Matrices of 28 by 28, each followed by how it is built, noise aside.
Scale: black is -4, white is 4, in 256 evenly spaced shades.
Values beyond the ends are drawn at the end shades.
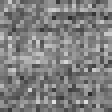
blocks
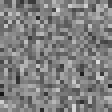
noise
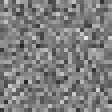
repeating columns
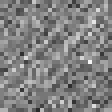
Hankel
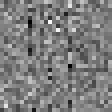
uneven columns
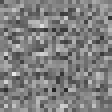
low rank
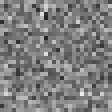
noise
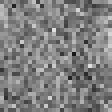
smooth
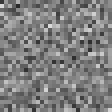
repeating columns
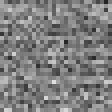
blocks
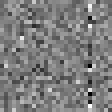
uneven columns
